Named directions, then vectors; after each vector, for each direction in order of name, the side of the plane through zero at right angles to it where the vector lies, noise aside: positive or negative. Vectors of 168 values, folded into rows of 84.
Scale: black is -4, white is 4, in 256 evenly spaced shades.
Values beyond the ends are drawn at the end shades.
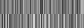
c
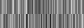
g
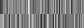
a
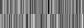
positive, positive, positive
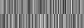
negative, positive, positive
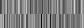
positive, positive, positive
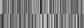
negative, positive, negative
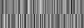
positive, negative, negative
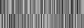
positive, positive, negative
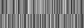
positive, negative, negative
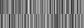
positive, positive, negative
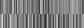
positive, negative, positive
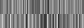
positive, negative, positive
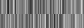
negative, positive, positive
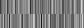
positive, positive, positive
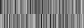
positive, positive, positive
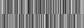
negative, positive, positive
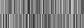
negative, negative, positive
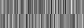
negative, positive, positive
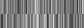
negative, positive, negative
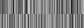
positive, positive, negative
